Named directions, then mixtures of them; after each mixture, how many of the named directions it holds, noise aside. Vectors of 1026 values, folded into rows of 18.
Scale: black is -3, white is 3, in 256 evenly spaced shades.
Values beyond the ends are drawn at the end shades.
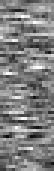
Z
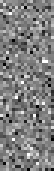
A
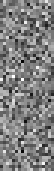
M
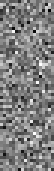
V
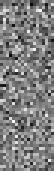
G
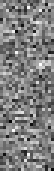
four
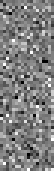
one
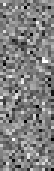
two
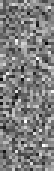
four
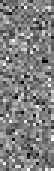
one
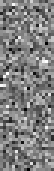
four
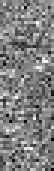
three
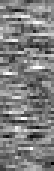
one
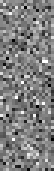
one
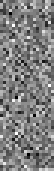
three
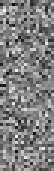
two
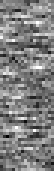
two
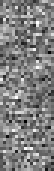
four
